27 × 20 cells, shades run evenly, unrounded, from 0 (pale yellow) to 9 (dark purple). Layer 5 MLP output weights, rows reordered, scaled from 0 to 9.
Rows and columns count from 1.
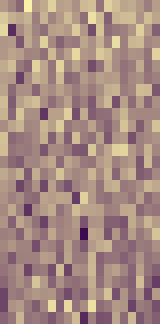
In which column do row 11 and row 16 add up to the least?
20
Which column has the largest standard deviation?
11
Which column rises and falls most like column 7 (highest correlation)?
9
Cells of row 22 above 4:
15
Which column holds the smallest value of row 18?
10
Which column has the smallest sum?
12
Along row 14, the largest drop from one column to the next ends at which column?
19
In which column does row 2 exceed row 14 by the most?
14
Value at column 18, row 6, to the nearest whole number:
3
